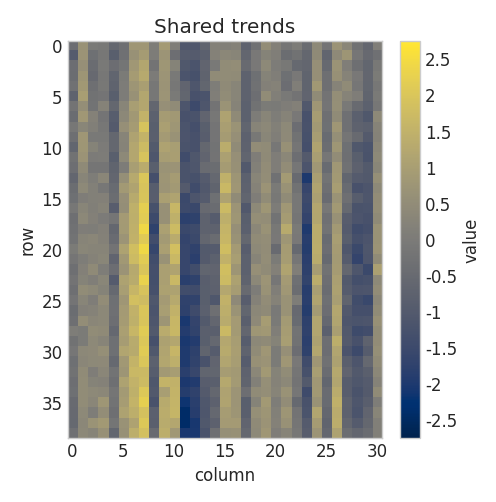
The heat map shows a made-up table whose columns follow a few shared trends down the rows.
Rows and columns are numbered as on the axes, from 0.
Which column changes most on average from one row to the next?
10
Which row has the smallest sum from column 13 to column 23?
6
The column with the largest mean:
7
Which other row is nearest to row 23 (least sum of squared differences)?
21
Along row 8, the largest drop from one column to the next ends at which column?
8
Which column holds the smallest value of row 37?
11
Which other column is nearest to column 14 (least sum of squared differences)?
27
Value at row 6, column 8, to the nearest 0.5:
-0.5
